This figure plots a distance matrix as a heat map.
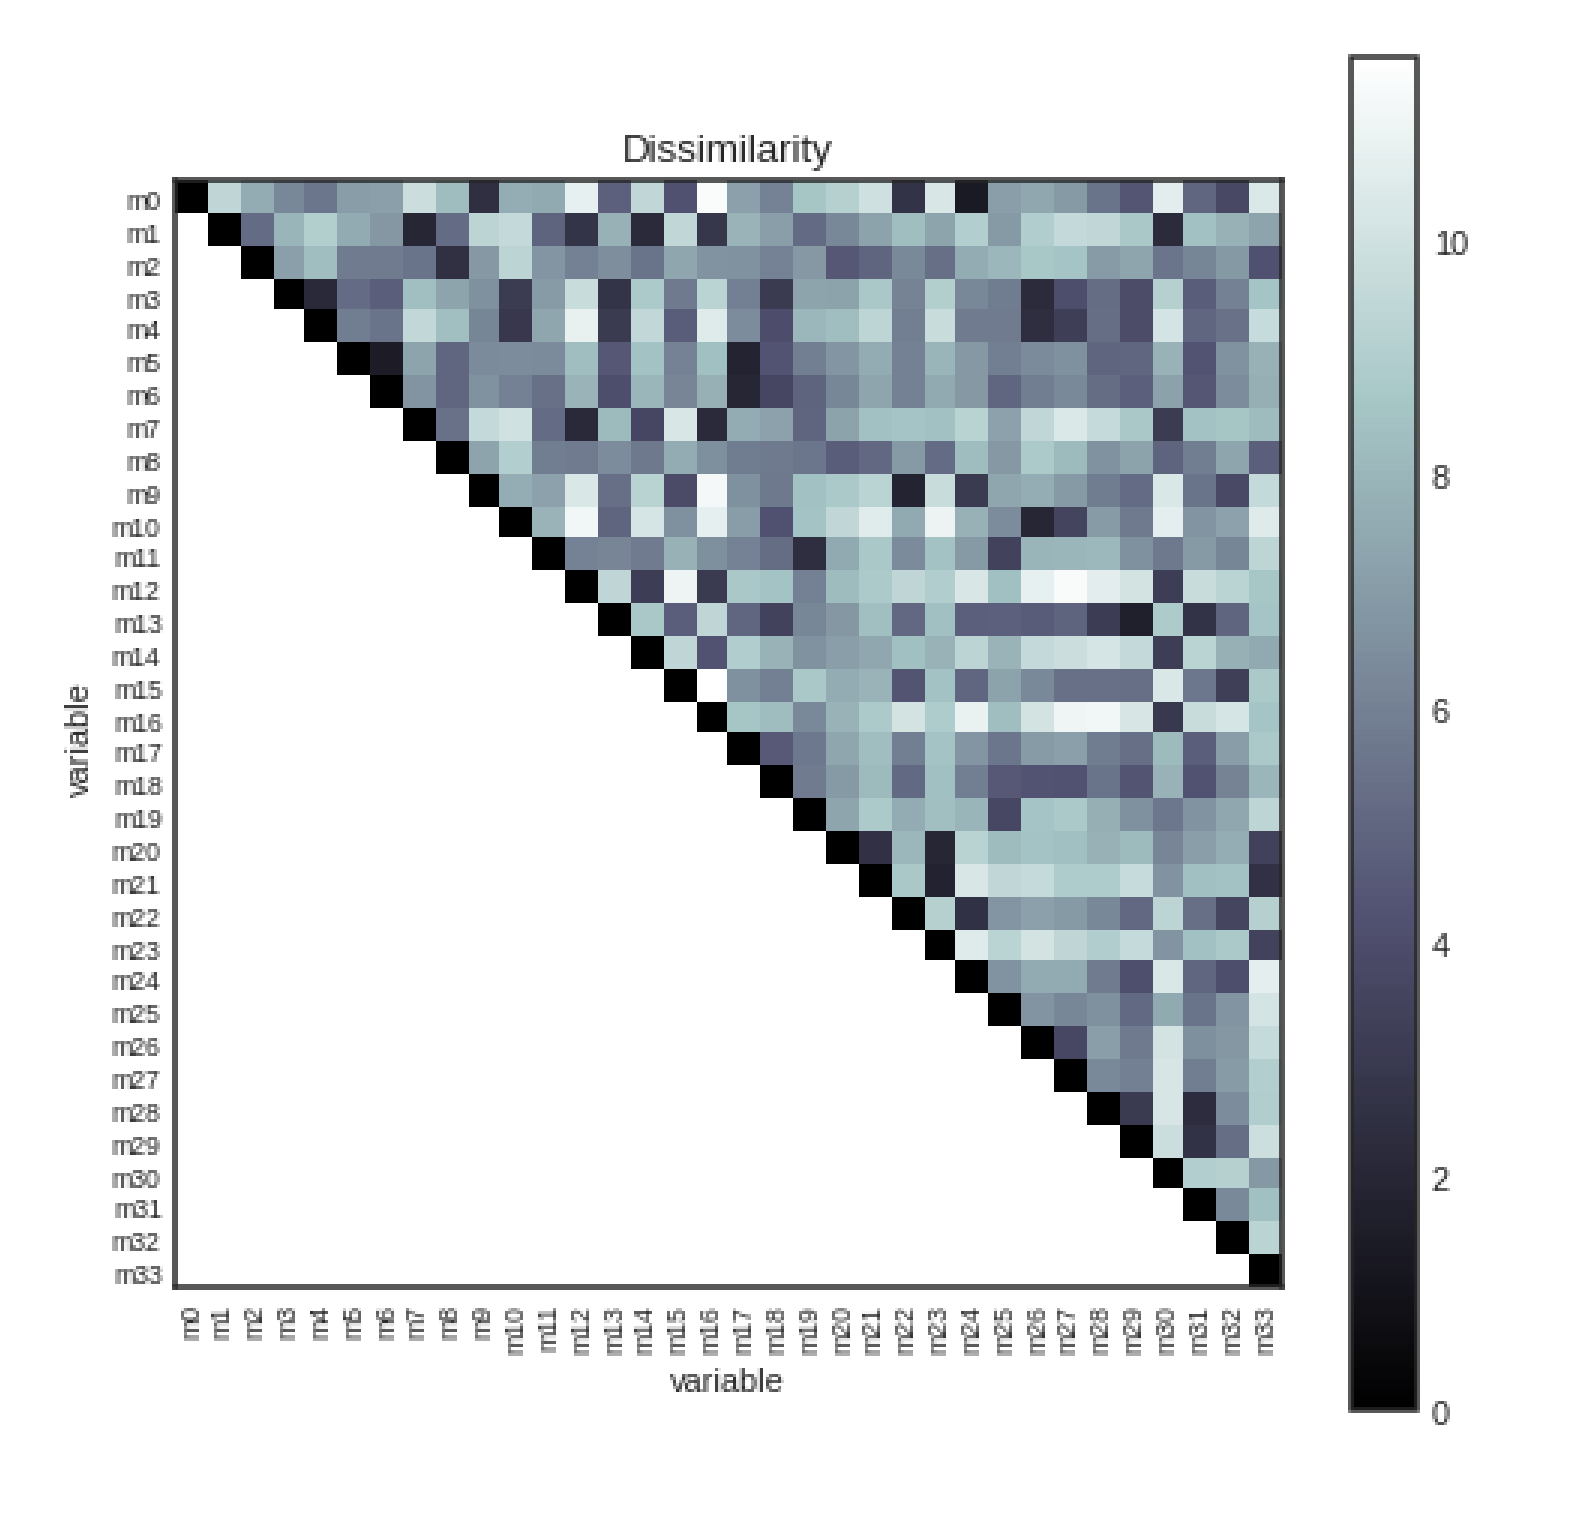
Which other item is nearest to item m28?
m31
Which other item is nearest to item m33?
m21
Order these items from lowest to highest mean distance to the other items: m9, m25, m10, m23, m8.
m8, m25, m9, m10, m23
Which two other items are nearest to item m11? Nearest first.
m19, m25
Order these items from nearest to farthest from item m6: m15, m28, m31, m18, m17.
m17, m18, m31, m28, m15
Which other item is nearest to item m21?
m23
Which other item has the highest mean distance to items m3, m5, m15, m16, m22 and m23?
m12
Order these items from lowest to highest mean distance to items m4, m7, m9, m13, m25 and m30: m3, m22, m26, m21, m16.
m3, m22, m26, m16, m21
